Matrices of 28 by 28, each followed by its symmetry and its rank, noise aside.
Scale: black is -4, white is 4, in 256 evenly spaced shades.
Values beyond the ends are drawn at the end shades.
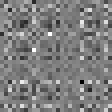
symmetric, rank three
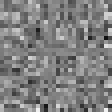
no symmetry, rank four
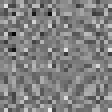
symmetric, rank three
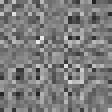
symmetric, rank four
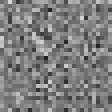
no symmetry, rank six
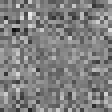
antisymmetric, rank four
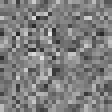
antisymmetric, rank four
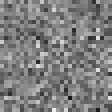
no symmetry, rank six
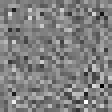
antisymmetric, rank six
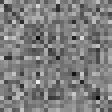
symmetric, rank three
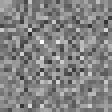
symmetric, rank six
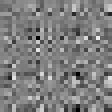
no symmetry, rank three
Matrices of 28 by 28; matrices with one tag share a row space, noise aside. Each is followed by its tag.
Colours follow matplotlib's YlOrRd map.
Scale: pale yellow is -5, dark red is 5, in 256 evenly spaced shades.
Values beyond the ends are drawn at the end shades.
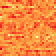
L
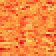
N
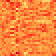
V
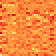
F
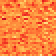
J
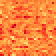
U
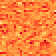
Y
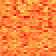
J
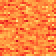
N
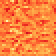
V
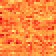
L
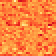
J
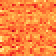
L
